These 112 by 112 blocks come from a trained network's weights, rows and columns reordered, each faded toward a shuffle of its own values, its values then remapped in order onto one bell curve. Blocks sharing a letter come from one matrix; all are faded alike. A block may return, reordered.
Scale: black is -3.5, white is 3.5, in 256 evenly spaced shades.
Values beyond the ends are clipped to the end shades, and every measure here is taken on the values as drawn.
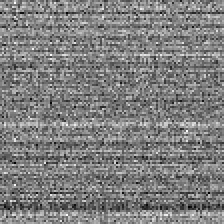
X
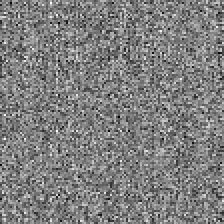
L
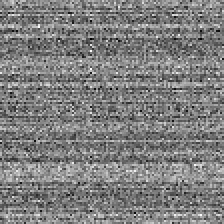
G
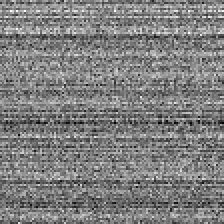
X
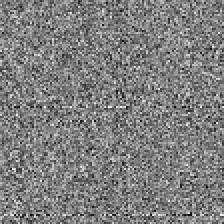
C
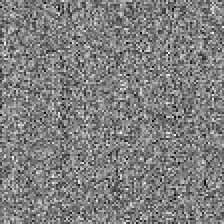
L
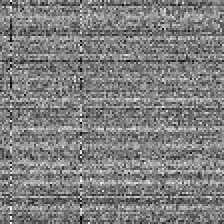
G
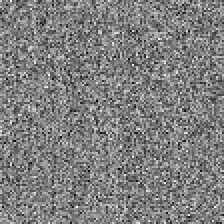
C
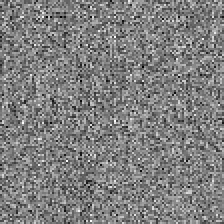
L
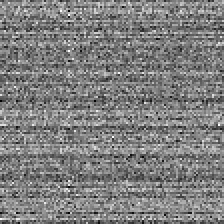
G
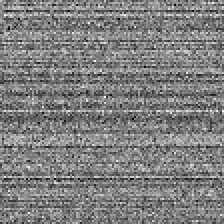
X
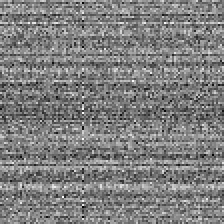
G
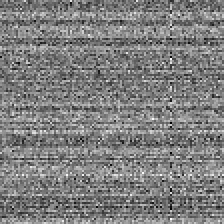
G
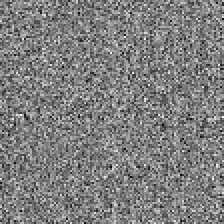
C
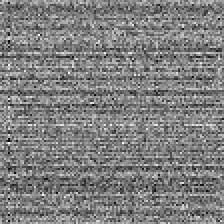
G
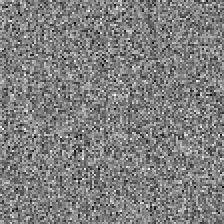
C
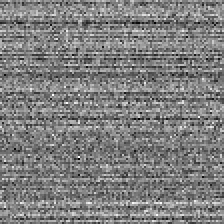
X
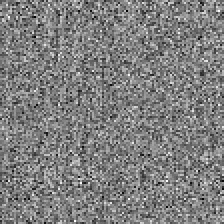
C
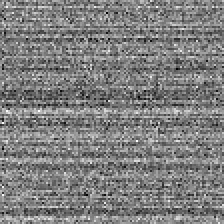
G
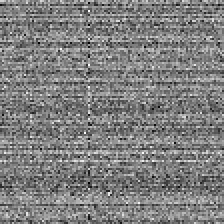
G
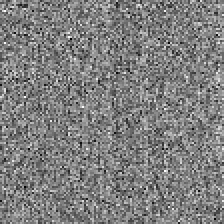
L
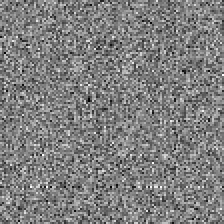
C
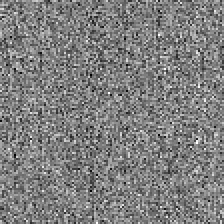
L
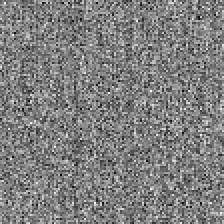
C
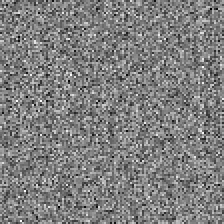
C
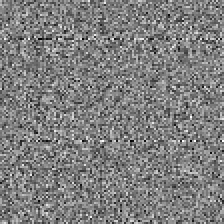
C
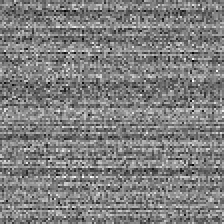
G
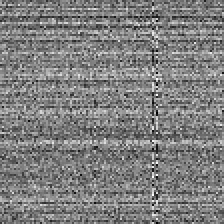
G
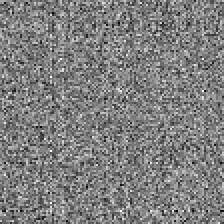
L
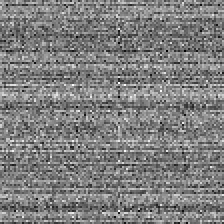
G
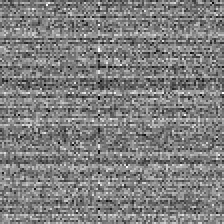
G
